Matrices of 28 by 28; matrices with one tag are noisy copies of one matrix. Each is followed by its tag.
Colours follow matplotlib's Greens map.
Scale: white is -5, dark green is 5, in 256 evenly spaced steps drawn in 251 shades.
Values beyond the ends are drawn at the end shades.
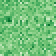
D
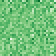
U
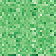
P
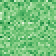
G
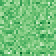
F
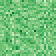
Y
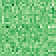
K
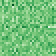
K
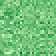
F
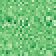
D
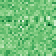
D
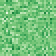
Y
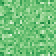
F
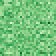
F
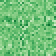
D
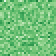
G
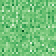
K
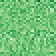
U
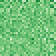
U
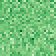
U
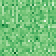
K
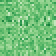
D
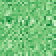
D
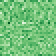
G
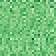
U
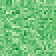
Y
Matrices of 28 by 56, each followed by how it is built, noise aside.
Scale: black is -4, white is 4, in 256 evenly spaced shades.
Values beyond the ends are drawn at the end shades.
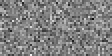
repeating columns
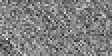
Toeplitz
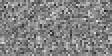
repeating columns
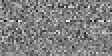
uneven rows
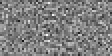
blocks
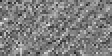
Hankel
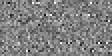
uneven rows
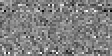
uneven rows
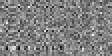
low rank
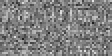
blocks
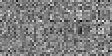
low rank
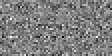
uneven rows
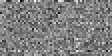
low rank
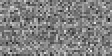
blocks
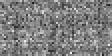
blocks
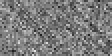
Toeplitz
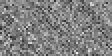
Toeplitz
